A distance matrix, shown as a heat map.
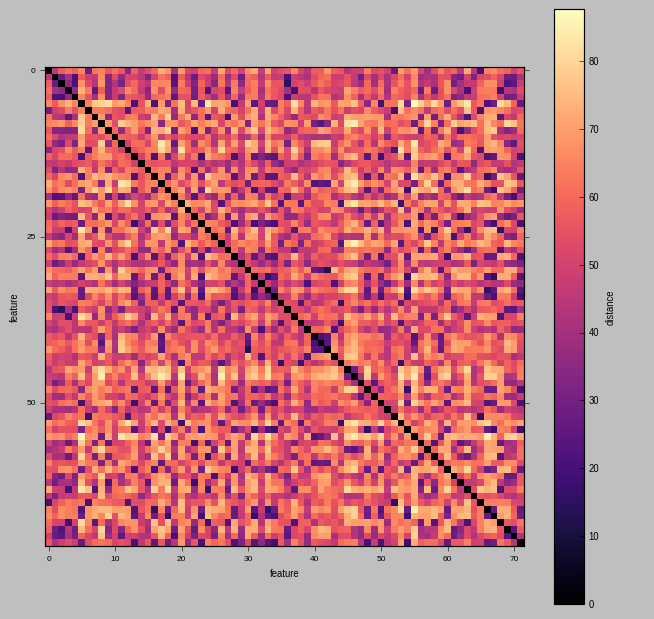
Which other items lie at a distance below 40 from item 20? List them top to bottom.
26, 35, 38, 44, 53
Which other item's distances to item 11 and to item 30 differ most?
42
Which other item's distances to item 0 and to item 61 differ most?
65
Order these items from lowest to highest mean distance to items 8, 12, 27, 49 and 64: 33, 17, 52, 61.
52, 61, 17, 33
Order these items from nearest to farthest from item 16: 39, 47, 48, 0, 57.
48, 39, 47, 0, 57
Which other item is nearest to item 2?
36
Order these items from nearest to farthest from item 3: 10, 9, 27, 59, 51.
27, 9, 51, 10, 59
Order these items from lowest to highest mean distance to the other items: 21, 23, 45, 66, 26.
23, 21, 66, 26, 45
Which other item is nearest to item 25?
61
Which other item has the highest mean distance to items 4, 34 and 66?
55
